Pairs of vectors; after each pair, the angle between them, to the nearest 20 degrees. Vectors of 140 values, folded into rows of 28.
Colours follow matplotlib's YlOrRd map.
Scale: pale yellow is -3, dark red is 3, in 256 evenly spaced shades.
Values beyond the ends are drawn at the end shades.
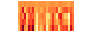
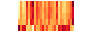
100 degrees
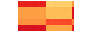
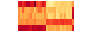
20 degrees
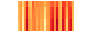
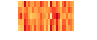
60 degrees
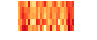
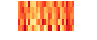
40 degrees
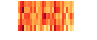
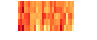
40 degrees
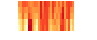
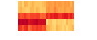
100 degrees
